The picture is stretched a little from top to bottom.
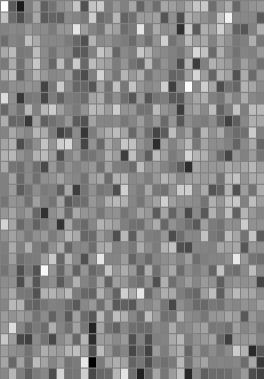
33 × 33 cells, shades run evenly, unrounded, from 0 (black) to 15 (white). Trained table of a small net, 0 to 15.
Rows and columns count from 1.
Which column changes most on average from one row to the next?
8
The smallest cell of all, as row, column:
32, 12
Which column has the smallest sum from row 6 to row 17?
11
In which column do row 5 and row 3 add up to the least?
23
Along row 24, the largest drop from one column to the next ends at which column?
7
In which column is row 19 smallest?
6
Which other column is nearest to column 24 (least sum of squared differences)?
26
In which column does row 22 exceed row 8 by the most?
22
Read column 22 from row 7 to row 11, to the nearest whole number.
6 4 5 8 9
